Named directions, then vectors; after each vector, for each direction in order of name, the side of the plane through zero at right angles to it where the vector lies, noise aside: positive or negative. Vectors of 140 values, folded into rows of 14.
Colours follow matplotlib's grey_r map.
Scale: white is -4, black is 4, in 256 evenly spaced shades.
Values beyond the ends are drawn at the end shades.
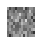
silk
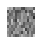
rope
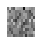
positive, negative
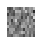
negative, positive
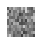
negative, negative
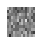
positive, positive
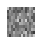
positive, positive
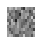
positive, negative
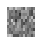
positive, negative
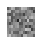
negative, negative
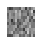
negative, positive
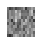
negative, positive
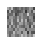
positive, positive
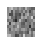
positive, negative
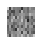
positive, positive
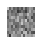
positive, positive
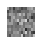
positive, positive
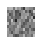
positive, negative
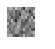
positive, negative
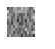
negative, negative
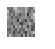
negative, negative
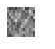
negative, positive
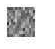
negative, positive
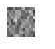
negative, positive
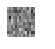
positive, positive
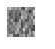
positive, negative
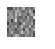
negative, positive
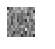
negative, negative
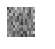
negative, negative
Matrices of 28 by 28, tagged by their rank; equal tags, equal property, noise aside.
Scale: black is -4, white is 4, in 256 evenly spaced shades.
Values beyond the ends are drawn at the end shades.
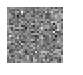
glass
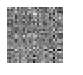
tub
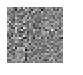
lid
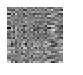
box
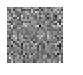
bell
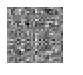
tub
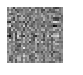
tub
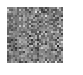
bell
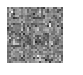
glass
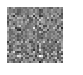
tub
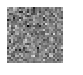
lid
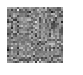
lid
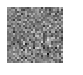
lid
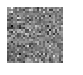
lid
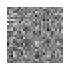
tub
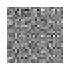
bell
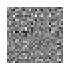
bell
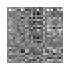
box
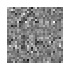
glass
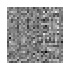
tub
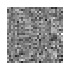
lid
